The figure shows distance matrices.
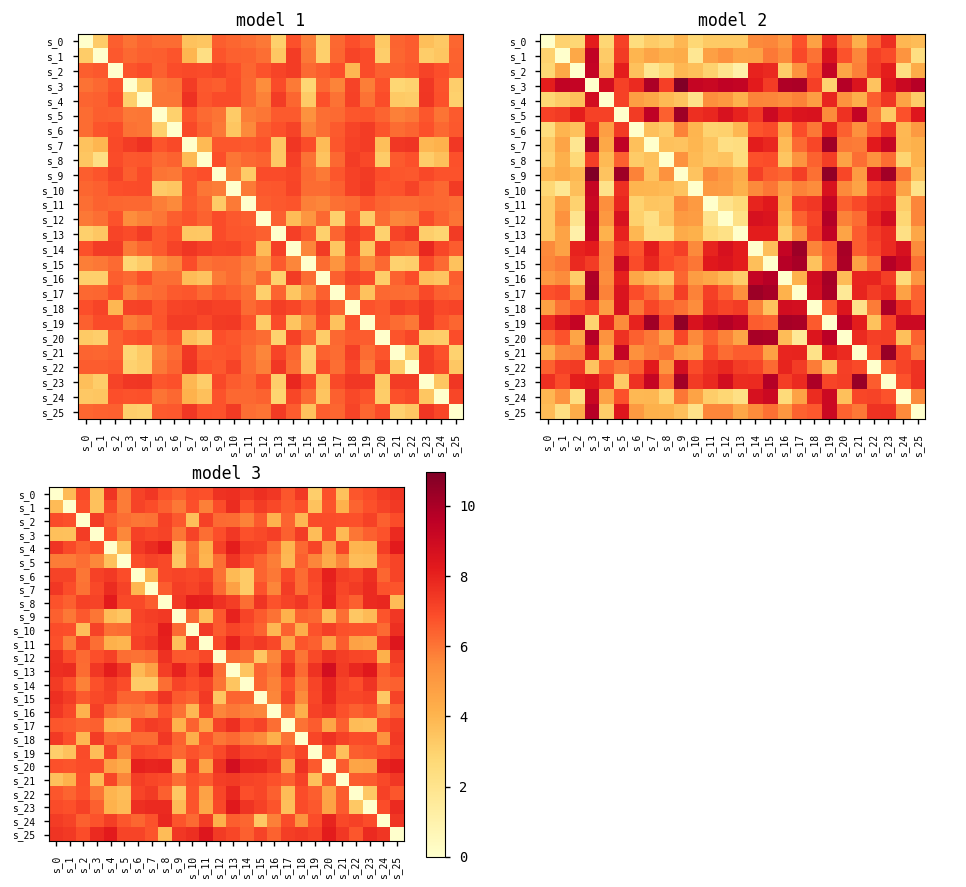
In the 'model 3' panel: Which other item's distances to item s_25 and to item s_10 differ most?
s_8
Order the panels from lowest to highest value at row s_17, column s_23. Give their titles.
model 3, model 1, model 2
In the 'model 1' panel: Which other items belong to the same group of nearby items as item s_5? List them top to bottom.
s_6, s_10
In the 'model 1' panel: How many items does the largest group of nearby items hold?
9
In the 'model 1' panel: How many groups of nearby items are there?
6
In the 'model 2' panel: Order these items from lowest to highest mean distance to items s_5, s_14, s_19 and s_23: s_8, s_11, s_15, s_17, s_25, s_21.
s_8, s_15, s_25, s_11, s_21, s_17
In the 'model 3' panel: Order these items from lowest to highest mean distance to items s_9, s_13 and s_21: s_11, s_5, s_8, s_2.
s_5, s_11, s_2, s_8
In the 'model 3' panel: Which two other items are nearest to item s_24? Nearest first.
s_15, s_12
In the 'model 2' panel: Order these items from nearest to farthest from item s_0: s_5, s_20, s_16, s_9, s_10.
s_10, s_9, s_16, s_20, s_5
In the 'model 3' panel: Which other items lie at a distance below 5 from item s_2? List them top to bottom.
s_10, s_16, s_18
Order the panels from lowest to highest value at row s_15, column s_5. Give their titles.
model 1, model 3, model 2
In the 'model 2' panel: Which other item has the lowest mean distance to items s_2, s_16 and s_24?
s_13
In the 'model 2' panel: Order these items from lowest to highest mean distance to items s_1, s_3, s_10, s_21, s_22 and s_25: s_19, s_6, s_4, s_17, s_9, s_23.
s_4, s_6, s_9, s_19, s_17, s_23
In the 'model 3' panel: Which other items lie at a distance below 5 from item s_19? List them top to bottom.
s_0, s_1, s_3, s_21
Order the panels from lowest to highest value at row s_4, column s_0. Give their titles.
model 2, model 1, model 3
